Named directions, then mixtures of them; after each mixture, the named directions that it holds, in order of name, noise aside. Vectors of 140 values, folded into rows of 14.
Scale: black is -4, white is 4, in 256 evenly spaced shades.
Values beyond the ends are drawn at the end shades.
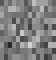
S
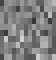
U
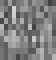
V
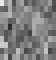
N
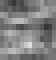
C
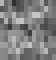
C, N, V.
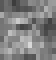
C, U.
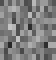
S.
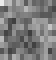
C, N.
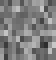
N, S, U.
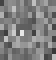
S, U, V.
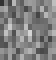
N, V.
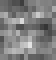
C.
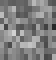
C, S, V.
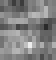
C.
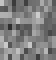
C, N.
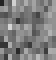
C, N.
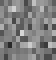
S.
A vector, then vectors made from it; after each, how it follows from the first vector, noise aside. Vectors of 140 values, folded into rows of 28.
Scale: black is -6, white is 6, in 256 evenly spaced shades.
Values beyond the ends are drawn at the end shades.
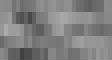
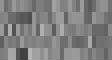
sign-scrambled.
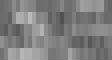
negated.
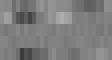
partly zeroed.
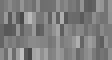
sign-scrambled.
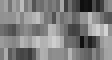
reversed, scaled up.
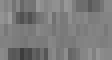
partly zeroed.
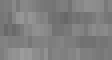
negated, shrunk.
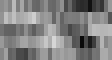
reversed, scaled up.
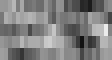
reversed, scaled up.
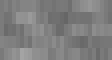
negated, shrunk.
